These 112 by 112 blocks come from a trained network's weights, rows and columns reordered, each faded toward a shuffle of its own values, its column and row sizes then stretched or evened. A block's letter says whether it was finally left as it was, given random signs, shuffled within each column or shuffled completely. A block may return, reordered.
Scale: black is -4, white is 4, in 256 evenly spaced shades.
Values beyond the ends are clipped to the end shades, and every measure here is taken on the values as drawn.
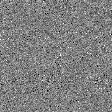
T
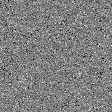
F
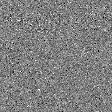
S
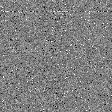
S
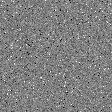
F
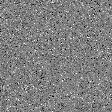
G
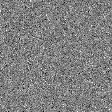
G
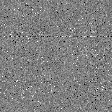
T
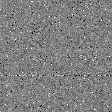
T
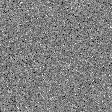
F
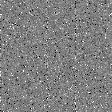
G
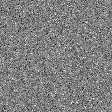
F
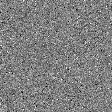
G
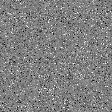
S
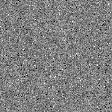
T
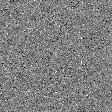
F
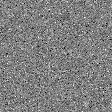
F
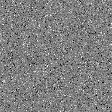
G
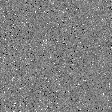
G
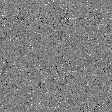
S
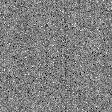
G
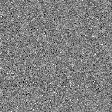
T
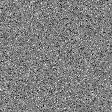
F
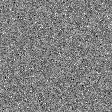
F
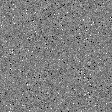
G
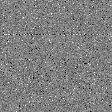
T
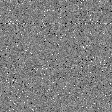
S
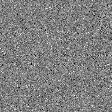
S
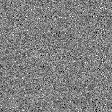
T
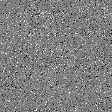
S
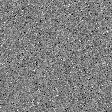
F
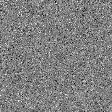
G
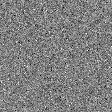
G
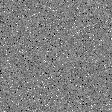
F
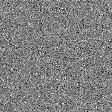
S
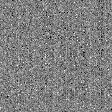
T
